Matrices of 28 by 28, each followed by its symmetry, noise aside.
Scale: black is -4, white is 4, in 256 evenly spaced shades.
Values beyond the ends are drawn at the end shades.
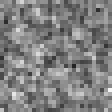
symmetric across the other diagonal.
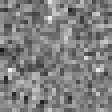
antisymmetric.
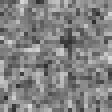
symmetric across the other diagonal.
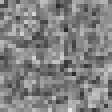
symmetric.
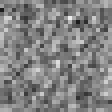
same after a half turn.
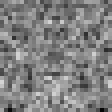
mirrored left to right.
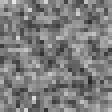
same after a half turn.
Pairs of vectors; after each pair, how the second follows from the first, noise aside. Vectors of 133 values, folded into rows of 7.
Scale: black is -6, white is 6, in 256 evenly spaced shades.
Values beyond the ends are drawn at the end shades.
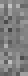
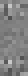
partly zeroed.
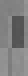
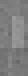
negated, shrunk.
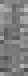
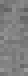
negated, shrunk.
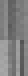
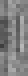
wrapped around, negated.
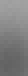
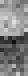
wrapped around, negated, scaled up.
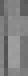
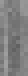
negated, shrunk.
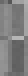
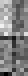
wrapped around, negated, scaled up.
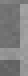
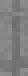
wrapped around, negated, shrunk.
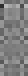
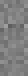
wrapped around, negated, shrunk.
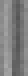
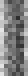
wrapped around, negated, scaled up.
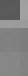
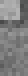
negated.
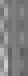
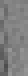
negated, shrunk.
